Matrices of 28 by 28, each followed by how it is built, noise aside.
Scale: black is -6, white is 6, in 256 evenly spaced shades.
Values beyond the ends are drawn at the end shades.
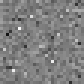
sparse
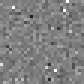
sparse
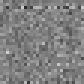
uneven rows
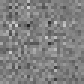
low rank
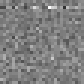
uneven rows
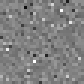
sparse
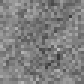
smooth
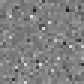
sparse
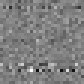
uneven rows
